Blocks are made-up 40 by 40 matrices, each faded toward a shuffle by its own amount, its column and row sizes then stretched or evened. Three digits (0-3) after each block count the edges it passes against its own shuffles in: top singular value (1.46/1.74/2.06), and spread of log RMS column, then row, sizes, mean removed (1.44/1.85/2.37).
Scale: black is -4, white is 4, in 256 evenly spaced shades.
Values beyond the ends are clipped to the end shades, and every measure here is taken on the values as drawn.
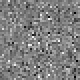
0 1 0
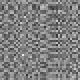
3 1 1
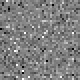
0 0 0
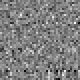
1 0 1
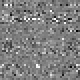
1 0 3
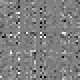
0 3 2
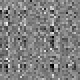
3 3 1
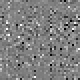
1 1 2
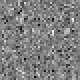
1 2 0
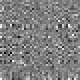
3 1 2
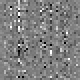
2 3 0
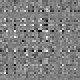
3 2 3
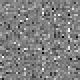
1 1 0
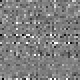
2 0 3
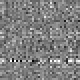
2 0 2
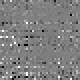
2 2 3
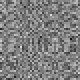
3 1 0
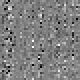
0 3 0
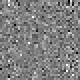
1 2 0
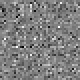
1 1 2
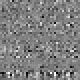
2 1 3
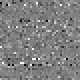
0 0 2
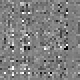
1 3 2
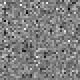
0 1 1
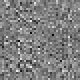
2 2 0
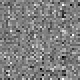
2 2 1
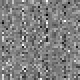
1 3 0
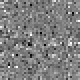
1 1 1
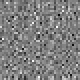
3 0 0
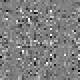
0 3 1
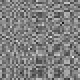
3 1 1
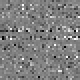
0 0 3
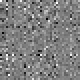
2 3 1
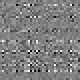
3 1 3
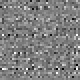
1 0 3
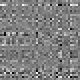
3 2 3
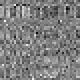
3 0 1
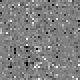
0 1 1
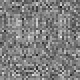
3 1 2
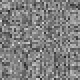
2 0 0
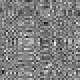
3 0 1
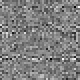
3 1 2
